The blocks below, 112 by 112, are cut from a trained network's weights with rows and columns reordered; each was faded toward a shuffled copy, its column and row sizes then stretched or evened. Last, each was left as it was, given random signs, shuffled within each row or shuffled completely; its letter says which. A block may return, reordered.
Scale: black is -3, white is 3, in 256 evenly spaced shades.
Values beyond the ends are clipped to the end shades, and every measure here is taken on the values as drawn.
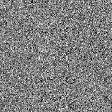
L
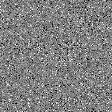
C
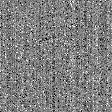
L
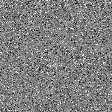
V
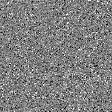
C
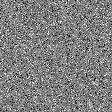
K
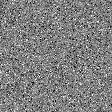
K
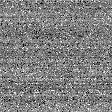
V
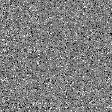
C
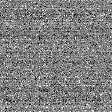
L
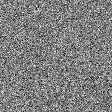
K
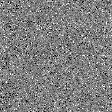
C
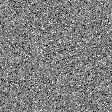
K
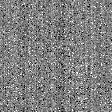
L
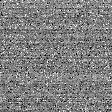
V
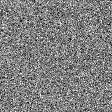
K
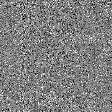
C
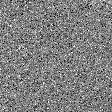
K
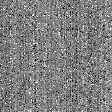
L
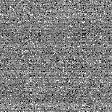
L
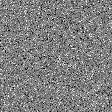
K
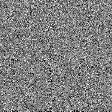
C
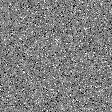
K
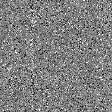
C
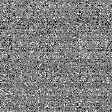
L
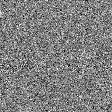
V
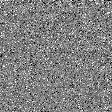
C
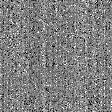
L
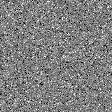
K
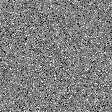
K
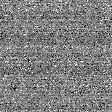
V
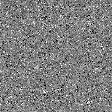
C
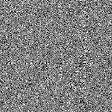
L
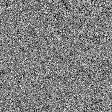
V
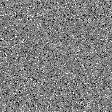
V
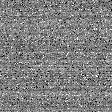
V
